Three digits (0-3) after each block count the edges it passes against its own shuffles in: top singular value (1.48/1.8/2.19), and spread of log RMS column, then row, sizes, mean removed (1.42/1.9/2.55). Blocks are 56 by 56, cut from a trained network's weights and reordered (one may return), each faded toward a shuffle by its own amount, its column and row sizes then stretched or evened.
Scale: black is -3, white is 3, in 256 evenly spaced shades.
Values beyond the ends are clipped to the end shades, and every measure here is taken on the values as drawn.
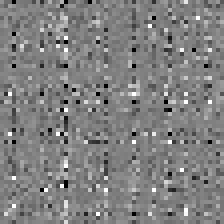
1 3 2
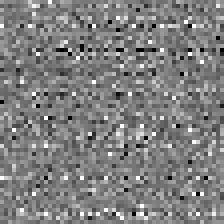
1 1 2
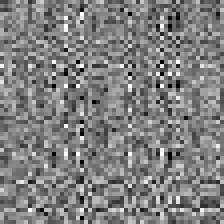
3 2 1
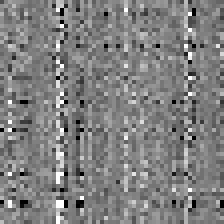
2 3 1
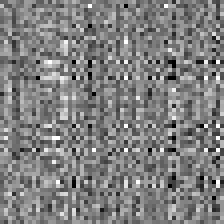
3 2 2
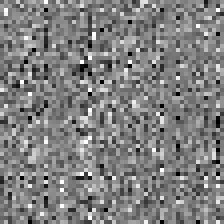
2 3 0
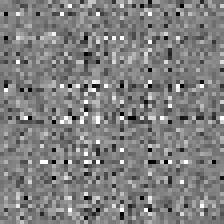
0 3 3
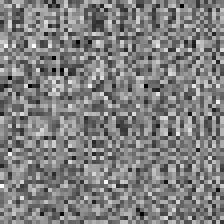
3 1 1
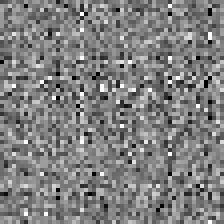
1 1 2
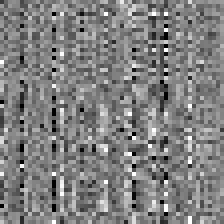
3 3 0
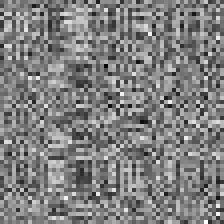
3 1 0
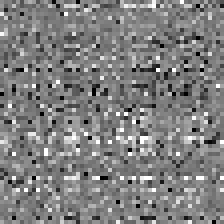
2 0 2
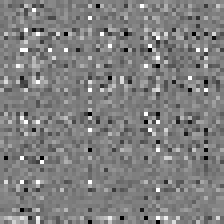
0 2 3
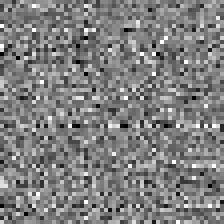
2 0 2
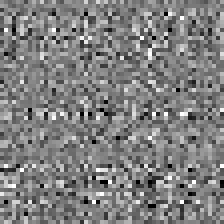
2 2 3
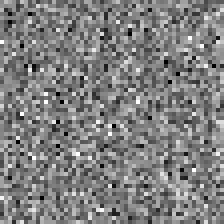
0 0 0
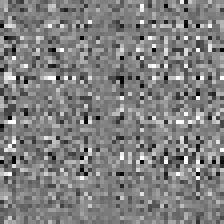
2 3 3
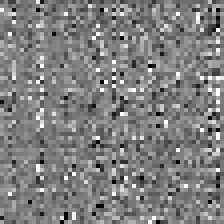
0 3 0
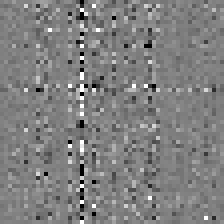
2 3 1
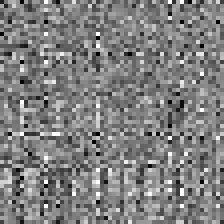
2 2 2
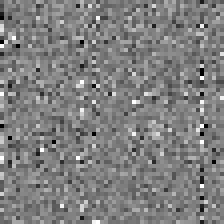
0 2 1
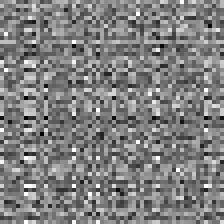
3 2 0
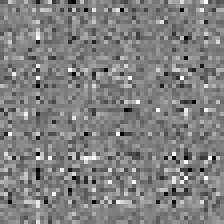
0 2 3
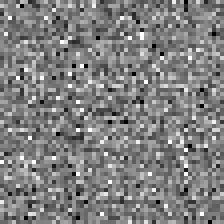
0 0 0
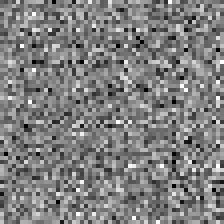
2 0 1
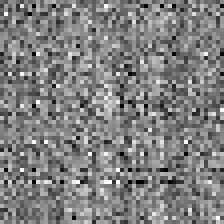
1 0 2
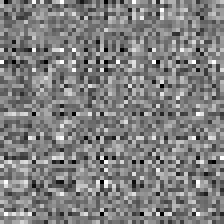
3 1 3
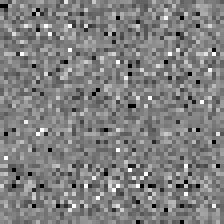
0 0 2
